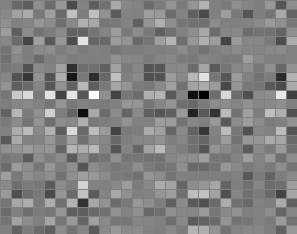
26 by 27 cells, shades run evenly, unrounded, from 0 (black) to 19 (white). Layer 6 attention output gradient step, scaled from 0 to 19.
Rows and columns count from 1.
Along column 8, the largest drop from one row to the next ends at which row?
23
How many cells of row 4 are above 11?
3
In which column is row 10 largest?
8
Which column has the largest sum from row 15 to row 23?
7
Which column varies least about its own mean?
24
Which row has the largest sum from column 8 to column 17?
21
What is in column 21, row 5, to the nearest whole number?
5
